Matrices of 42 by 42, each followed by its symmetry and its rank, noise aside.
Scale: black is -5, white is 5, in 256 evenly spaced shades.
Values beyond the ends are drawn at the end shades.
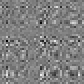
no symmetry, rank three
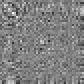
symmetric, rank four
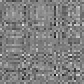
no symmetry, rank four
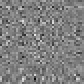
no symmetry, rank four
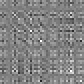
symmetric, rank three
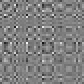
symmetric, rank two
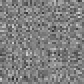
antisymmetric, rank four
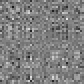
no symmetry, rank four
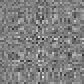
no symmetry, rank three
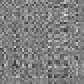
no symmetry, rank four
